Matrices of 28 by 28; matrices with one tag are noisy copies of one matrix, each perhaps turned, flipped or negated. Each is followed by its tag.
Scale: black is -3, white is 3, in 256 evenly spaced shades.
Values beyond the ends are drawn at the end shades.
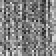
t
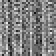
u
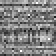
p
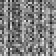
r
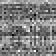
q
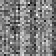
q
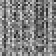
r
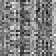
q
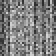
t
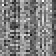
q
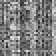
q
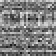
p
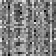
p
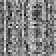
p
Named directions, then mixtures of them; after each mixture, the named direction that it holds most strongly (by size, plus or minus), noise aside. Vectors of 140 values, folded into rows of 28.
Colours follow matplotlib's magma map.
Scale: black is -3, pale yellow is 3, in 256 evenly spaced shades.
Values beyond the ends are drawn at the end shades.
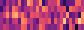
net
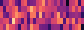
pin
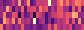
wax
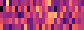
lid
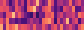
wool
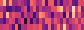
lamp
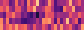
wool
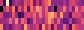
lid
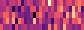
wax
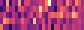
wax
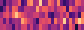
net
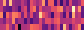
lamp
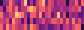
pin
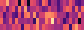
wax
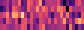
net
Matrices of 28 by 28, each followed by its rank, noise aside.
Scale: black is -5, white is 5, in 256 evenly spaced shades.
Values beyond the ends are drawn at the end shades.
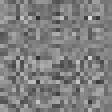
three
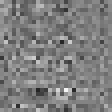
four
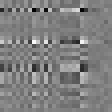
one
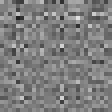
three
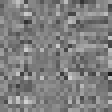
four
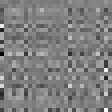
two
